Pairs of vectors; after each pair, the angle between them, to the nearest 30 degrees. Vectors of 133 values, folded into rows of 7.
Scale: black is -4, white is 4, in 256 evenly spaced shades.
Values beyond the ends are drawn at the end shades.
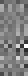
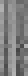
60 degrees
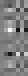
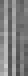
90 degrees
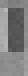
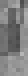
60 degrees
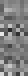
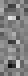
120 degrees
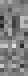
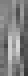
90 degrees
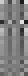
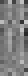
150 degrees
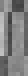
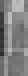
150 degrees
